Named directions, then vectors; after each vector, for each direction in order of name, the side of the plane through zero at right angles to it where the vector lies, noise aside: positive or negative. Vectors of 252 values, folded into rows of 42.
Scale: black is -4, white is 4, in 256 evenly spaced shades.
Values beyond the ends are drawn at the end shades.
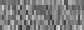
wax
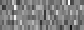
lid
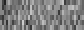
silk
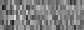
positive, positive, negative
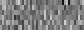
negative, negative, negative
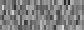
negative, positive, positive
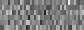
positive, negative, positive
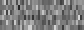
positive, negative, negative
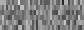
negative, negative, negative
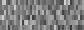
positive, negative, negative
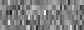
negative, positive, negative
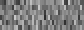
positive, positive, positive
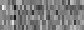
negative, negative, positive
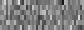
negative, negative, negative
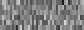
negative, negative, negative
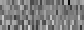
negative, negative, negative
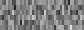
negative, positive, positive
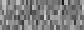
negative, negative, negative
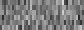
positive, positive, positive
